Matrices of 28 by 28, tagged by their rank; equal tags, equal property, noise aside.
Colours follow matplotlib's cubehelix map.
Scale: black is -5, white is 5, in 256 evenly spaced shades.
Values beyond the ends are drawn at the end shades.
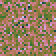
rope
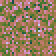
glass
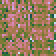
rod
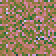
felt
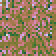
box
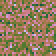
felt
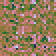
box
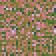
felt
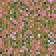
rope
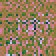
rod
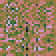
box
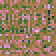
box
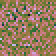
rope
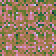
box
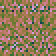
glass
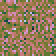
glass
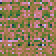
rod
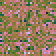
felt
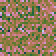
box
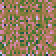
rod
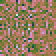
rod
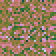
rope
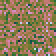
felt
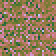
rope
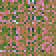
rod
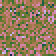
rope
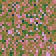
rope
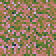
rod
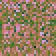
rope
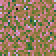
felt
